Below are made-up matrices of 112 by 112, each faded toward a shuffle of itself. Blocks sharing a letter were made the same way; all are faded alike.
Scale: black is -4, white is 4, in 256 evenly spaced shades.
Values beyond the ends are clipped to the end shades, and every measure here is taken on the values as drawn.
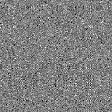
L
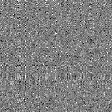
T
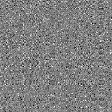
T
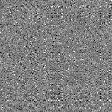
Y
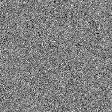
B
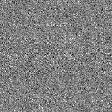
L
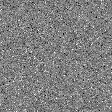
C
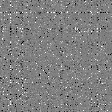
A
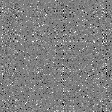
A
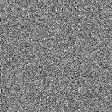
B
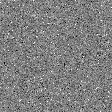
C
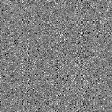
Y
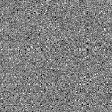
L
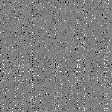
A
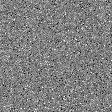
C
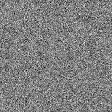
B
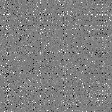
A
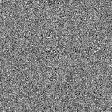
B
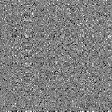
T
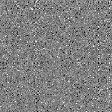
Y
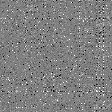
A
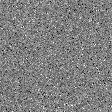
C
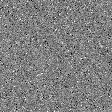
C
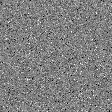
C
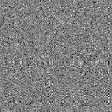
T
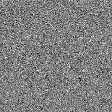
B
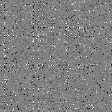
A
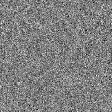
B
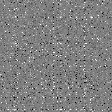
A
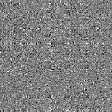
T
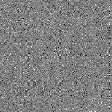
Y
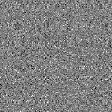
Y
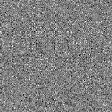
L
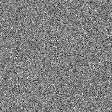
B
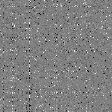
A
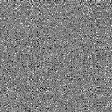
T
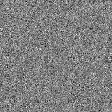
B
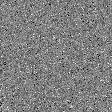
C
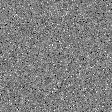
C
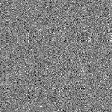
L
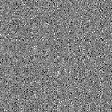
T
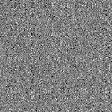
L
